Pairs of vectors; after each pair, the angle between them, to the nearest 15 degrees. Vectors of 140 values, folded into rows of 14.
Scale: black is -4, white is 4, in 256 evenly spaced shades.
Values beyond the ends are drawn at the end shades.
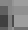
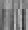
75 degrees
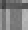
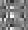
90 degrees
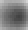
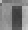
60 degrees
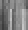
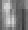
120 degrees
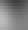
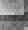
90 degrees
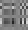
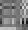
135 degrees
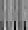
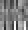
150 degrees
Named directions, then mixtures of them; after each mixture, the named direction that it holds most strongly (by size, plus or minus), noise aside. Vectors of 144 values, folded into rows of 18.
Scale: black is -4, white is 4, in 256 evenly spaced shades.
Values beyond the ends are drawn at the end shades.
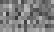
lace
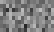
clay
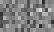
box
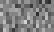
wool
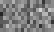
box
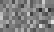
box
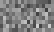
wool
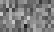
clay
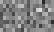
box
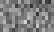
wool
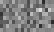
box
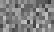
wool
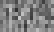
lace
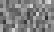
wool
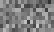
wool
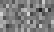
box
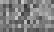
lace
